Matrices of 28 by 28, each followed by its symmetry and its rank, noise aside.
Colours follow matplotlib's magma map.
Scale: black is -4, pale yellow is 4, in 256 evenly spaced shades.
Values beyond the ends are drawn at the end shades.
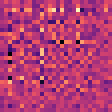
antisymmetric, rank two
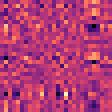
no symmetry, rank three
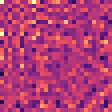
symmetric, rank four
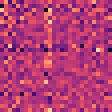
antisymmetric, rank four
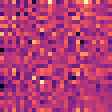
antisymmetric, rank four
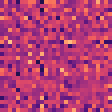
antisymmetric, rank four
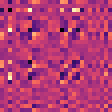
symmetric, rank two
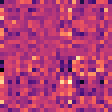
no symmetry, rank two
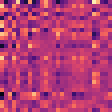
antisymmetric, rank two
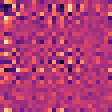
no symmetry, rank two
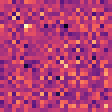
symmetric, rank four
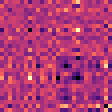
symmetric, rank two
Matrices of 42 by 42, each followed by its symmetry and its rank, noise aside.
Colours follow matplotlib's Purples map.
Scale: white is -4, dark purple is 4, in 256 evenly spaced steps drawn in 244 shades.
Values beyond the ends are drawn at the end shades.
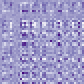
antisymmetric, rank two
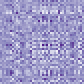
no symmetry, rank three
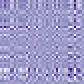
no symmetry, rank two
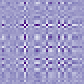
symmetric, rank one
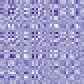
symmetric, rank two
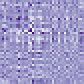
symmetric, rank three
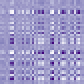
symmetric, rank one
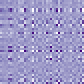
no symmetry, rank two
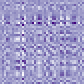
antisymmetric, rank two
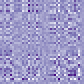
no symmetry, rank three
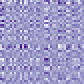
antisymmetric, rank two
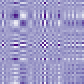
symmetric, rank one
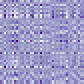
no symmetry, rank two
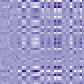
no symmetry, rank one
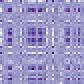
symmetric, rank one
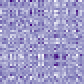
no symmetry, rank three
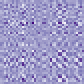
antisymmetric, rank two
